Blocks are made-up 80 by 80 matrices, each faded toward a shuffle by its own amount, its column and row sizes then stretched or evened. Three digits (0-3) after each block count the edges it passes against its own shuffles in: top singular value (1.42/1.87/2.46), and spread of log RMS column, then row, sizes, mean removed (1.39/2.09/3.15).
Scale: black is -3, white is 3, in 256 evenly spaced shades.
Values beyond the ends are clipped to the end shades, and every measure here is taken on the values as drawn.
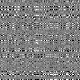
3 1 3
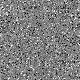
0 0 0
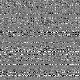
2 0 3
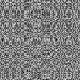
3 1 1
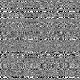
3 1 3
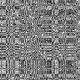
3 1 0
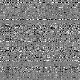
2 0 3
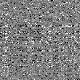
2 0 2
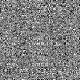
2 0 1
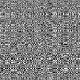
3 0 3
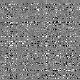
1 2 3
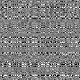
3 1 3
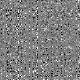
1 3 2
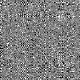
2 2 2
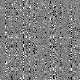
2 3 1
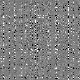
2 3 2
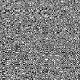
2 1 2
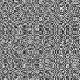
3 2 0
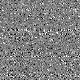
2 0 2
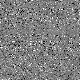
0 0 2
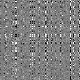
3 3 2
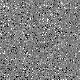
1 1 1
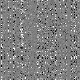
2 3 1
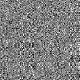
2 2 0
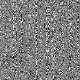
1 3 0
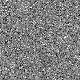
1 0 0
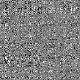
2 2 2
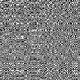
3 0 2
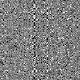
2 2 1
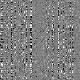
3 3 1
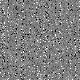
0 2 0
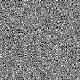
2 0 1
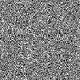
2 1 0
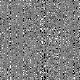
1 3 1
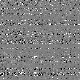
0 1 3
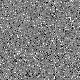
1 0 0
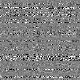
0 1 3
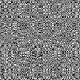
3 0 2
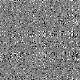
1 2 2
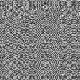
3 0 1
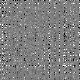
1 3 2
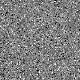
1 1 0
